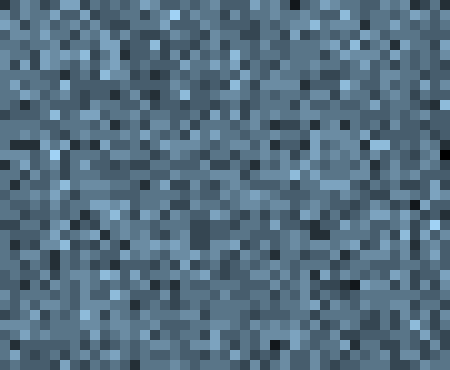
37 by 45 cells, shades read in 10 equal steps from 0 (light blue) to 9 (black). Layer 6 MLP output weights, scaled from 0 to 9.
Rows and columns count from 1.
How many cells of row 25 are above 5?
10
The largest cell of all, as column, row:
45, 16
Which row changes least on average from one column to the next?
20
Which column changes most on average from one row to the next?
35
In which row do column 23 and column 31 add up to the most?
9
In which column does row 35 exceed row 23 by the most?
28
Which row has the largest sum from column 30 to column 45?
13
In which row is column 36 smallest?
5
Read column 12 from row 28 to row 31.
2 4 1 4
